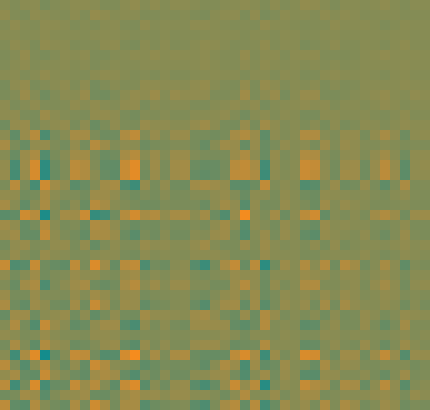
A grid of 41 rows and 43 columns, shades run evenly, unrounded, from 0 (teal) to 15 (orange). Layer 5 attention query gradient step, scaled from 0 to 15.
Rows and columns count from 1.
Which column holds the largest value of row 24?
5
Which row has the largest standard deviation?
36
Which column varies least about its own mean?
30
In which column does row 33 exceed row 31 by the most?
27
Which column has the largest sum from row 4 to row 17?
14
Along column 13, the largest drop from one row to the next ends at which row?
19
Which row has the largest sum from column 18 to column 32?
22
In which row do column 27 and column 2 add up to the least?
39
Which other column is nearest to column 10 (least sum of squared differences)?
1
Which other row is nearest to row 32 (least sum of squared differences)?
13
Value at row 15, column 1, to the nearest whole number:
10
